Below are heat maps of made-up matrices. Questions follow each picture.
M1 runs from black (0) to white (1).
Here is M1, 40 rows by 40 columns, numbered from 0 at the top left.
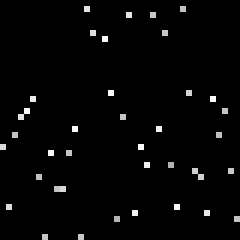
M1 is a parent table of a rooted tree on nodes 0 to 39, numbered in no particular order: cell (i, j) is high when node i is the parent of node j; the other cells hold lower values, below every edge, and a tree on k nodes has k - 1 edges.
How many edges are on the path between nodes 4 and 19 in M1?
8
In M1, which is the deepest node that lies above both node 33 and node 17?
29
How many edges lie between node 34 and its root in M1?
2
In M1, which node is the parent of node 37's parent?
15
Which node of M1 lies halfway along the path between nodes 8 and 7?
22
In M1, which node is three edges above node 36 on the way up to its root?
16
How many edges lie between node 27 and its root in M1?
2
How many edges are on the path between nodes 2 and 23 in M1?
7
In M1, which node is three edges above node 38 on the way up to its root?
5
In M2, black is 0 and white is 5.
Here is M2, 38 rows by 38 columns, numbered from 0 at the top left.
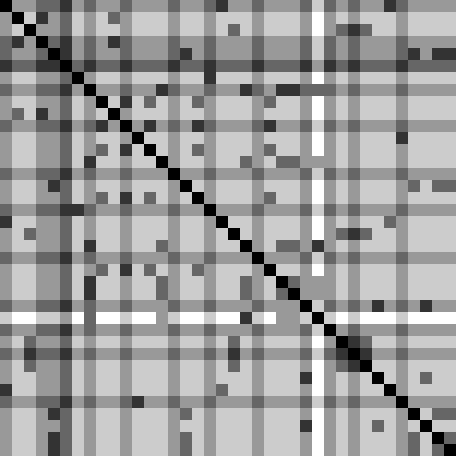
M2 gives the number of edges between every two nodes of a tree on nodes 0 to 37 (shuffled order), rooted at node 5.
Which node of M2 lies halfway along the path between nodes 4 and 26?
7
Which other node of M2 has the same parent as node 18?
32
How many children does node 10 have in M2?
4
